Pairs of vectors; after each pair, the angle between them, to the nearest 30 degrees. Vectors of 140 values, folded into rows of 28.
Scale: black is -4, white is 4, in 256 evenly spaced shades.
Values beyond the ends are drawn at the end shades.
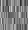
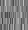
90 degrees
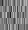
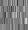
60 degrees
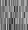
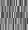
120 degrees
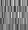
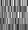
30 degrees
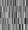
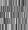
90 degrees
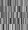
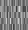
150 degrees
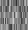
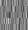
90 degrees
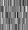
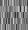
60 degrees
